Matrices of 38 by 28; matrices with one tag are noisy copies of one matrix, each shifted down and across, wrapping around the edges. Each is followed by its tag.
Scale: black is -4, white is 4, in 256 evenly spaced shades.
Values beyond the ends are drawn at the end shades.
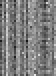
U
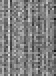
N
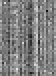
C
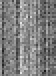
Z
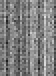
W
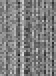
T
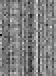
C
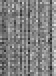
T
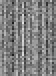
N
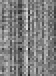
C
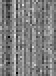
C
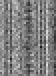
U
